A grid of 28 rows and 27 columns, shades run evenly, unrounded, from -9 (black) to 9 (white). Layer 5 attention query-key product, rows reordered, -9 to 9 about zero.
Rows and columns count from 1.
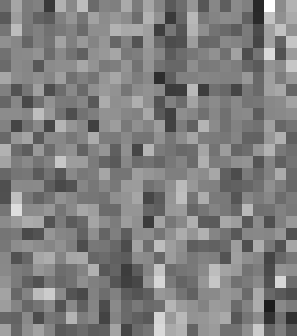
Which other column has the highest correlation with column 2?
12
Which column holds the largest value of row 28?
15
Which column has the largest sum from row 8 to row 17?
25
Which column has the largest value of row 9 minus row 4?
13
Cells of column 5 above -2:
22
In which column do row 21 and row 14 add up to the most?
6
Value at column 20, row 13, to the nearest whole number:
-1
